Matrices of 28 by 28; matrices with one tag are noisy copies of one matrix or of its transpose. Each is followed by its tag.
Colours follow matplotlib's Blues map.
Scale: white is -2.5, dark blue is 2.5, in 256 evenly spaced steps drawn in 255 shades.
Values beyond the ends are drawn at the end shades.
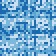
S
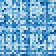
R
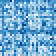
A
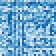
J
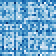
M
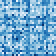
R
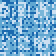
S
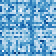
A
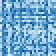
J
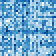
A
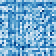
J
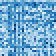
J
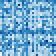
A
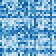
S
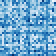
R
